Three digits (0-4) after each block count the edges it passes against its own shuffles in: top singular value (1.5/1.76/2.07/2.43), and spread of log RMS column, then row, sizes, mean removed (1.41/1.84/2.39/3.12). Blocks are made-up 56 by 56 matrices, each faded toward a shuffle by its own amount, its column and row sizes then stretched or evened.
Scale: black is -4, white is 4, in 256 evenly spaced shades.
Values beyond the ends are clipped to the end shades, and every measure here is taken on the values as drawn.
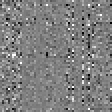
0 4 2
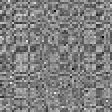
4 1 1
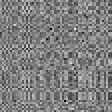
4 2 1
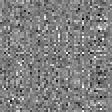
3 3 0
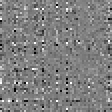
1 3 2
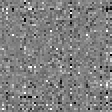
1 3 2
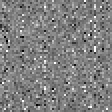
1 3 0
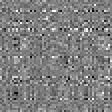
4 1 3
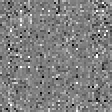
0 3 1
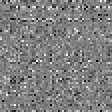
3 0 3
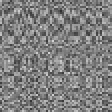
4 2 1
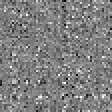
1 2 1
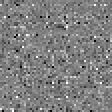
0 0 2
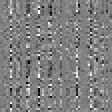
4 4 0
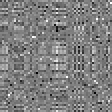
4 2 0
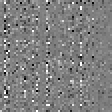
1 4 1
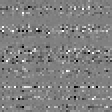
1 1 4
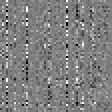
3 4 1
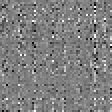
2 3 2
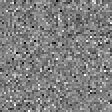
1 0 0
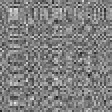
4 3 1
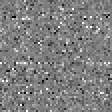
0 0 2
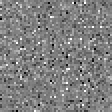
0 1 0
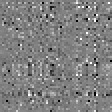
3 2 2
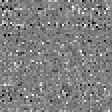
1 1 3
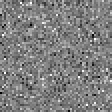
1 1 0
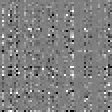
3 4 2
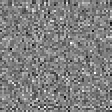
3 1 1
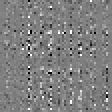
2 4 2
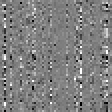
3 4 0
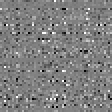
1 2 4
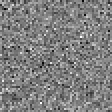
1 0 0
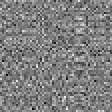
3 0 0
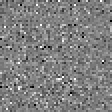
0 1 2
